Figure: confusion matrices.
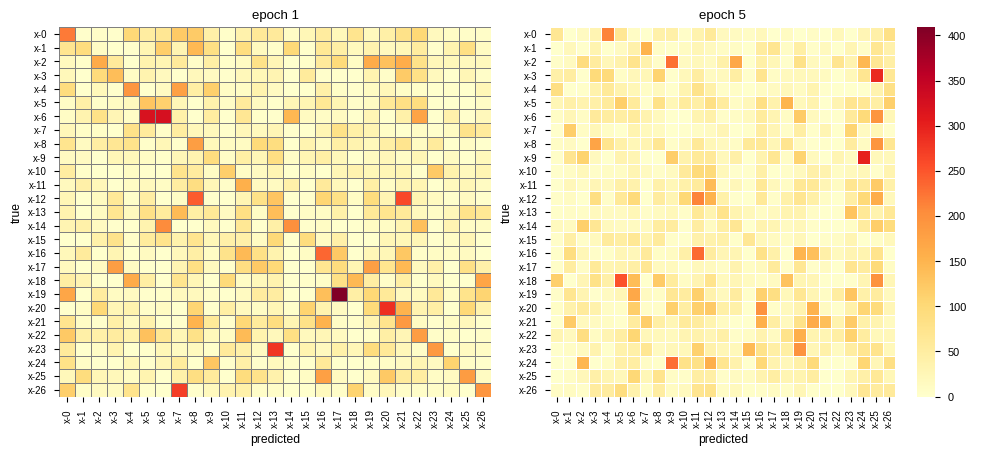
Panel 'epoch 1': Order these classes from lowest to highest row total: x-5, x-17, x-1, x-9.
x-9, x-5, x-1, x-17
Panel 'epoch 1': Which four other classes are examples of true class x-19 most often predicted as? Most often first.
x-17, x-0, x-16, x-26
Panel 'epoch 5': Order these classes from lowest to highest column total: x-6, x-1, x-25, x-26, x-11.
x-1, x-26, x-6, x-11, x-25
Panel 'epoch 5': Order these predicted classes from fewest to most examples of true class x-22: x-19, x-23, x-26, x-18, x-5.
x-26, x-5, x-18, x-23, x-19
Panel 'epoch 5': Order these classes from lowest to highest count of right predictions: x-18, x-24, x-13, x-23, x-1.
x-1, x-23, x-13, x-24, x-18
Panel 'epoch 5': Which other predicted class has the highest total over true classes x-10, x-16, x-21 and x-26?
x-11
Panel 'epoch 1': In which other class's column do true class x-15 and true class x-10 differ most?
x-23
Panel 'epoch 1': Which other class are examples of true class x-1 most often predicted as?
x-8
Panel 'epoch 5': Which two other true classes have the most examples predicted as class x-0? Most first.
x-18, x-4
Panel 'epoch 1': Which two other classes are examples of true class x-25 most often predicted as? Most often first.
x-16, x-20
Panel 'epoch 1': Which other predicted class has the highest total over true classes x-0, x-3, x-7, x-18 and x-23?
x-13
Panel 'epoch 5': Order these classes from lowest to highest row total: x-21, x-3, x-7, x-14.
x-7, x-14, x-3, x-21
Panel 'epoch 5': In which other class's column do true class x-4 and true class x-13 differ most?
x-23
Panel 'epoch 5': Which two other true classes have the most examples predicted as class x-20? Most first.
x-21, x-16
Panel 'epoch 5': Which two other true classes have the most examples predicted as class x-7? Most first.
x-1, x-21
